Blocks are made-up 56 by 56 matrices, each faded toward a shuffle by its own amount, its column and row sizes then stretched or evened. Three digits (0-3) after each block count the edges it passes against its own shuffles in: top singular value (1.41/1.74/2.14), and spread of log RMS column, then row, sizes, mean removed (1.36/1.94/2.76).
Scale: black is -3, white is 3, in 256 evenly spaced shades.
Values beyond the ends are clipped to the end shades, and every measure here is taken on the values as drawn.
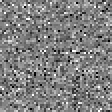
0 0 1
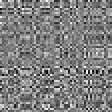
3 2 3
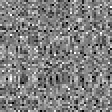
3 1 1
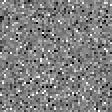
0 0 0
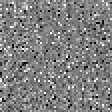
1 1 0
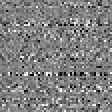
2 1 3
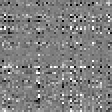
2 3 3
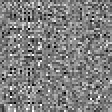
2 2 0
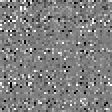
2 1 3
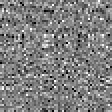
3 1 1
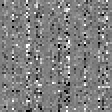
0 3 0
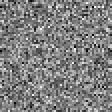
2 0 1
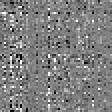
2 3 2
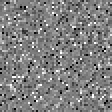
0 0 0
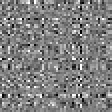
3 2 3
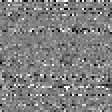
1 0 3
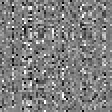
3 3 0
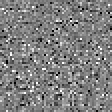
2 0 1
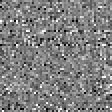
0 0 2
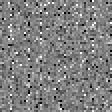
0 2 0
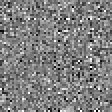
1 2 2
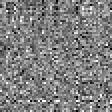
2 2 1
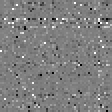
2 1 2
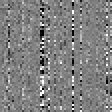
3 3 0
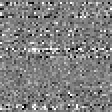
1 0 3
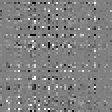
2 3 3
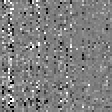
0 3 1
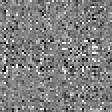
2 2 2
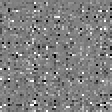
1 2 2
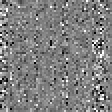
0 3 0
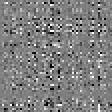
2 3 3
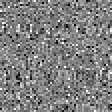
2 1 0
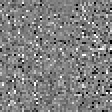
0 2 1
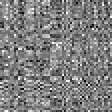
3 0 2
